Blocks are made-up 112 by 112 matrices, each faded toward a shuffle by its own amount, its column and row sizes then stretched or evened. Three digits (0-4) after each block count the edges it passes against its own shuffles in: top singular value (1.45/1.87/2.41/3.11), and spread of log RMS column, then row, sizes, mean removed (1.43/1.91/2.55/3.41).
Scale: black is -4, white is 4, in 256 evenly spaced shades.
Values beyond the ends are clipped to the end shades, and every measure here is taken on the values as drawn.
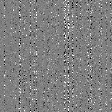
2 4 0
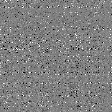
1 2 3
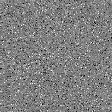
2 0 0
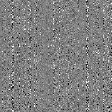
2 4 1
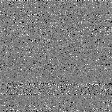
1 0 3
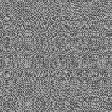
3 0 2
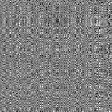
4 4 0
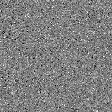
1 0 0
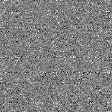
2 1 2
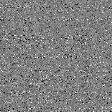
0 0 3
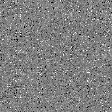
1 2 1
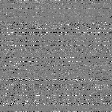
3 1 4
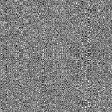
3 3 0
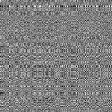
4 3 4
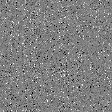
0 2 0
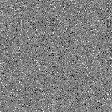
2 0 0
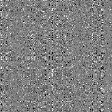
3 3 1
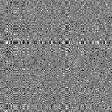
4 2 3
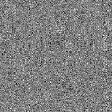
2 3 0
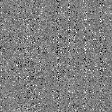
0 3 3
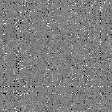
1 3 2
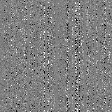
0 4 0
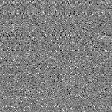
3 0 2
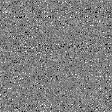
1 1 3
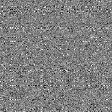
2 1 3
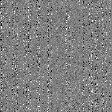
0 4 0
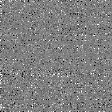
1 2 3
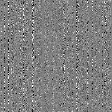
1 4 0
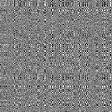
4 4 3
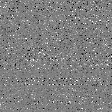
0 0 3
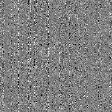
0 4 1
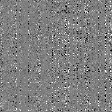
1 4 2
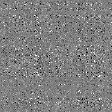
0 3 3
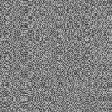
3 2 0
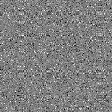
3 0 1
